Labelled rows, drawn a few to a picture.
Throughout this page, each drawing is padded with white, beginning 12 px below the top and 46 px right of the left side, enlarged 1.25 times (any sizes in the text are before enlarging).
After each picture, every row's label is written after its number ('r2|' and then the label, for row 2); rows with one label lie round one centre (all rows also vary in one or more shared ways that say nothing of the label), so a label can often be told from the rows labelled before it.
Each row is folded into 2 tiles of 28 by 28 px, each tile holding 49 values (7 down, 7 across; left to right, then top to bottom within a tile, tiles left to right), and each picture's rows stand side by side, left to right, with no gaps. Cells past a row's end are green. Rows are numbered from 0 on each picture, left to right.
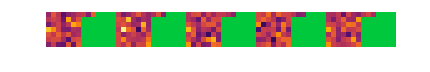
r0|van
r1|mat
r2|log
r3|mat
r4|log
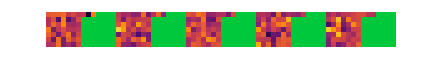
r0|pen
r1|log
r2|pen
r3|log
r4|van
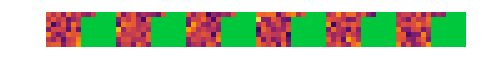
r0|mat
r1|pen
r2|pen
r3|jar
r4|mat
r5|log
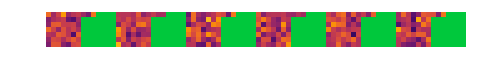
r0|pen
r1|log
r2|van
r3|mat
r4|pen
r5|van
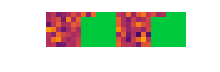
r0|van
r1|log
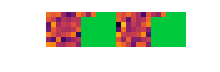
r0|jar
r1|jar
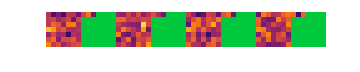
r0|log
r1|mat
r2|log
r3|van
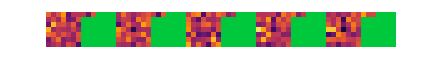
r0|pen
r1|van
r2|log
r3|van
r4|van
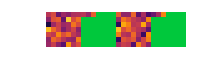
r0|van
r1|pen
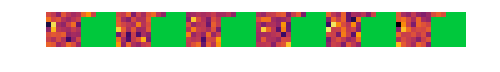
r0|jar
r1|log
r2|mat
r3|mat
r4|pen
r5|jar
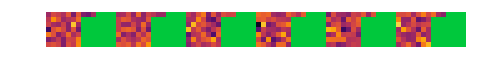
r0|mat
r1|mat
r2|pen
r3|jar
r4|van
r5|mat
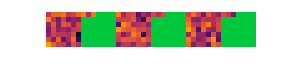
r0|jar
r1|pen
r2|log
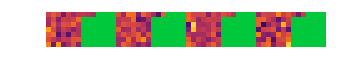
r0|log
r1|pen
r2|jar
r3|mat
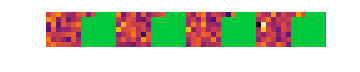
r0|jar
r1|pen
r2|pen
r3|jar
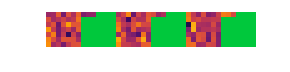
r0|log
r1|log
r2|jar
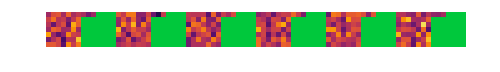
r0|mat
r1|pen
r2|pen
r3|log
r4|van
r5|mat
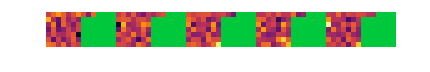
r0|jar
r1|jar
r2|mat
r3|mat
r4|mat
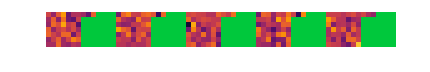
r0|pen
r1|van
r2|jar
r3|van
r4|mat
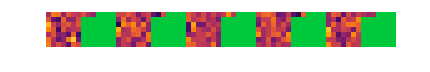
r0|log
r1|pen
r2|jar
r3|pen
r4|log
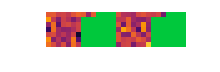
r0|jar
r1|mat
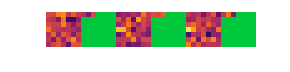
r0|pen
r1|van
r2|log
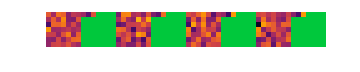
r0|pen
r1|van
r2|pen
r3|pen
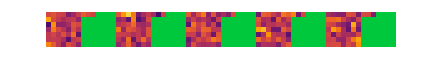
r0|jar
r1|pen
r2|pen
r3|van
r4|mat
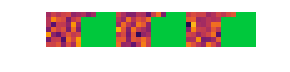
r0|mat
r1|log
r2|jar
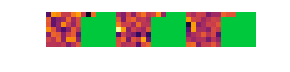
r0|van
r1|log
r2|jar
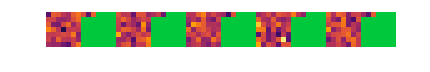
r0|van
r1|mat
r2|pen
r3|log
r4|pen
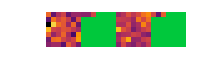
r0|pen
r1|van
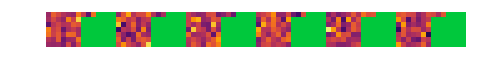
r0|van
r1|mat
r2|mat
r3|pen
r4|van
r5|jar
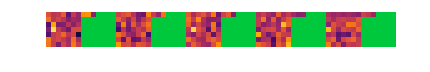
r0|jar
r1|jar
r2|mat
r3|mat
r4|log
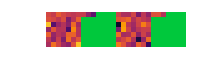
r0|mat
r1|jar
